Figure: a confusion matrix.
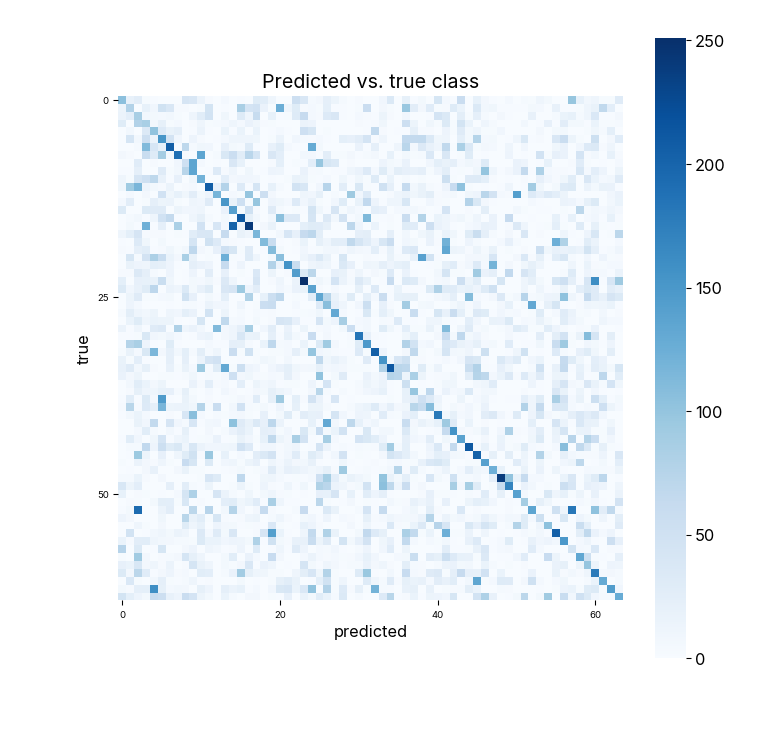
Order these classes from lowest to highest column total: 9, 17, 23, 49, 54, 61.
54, 61, 49, 17, 23, 9
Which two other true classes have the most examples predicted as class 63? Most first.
23, 17
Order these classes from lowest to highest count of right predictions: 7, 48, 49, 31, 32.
31, 49, 7, 32, 48
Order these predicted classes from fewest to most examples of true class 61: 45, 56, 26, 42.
56, 42, 26, 45
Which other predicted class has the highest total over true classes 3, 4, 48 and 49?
33
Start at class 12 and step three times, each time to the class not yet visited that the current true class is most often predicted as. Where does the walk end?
46
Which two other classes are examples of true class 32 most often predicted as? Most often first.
4, 24
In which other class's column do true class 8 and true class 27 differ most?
9
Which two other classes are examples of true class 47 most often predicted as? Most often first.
28, 35
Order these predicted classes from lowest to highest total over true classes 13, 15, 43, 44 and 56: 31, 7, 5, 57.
7, 57, 5, 31
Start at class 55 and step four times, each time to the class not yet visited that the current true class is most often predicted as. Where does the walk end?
52
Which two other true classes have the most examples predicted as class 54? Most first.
63, 58
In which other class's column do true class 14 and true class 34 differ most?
13
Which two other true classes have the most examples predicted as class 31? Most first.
15, 60
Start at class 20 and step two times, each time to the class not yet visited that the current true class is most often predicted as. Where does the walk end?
5
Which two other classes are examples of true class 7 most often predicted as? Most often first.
10, 5
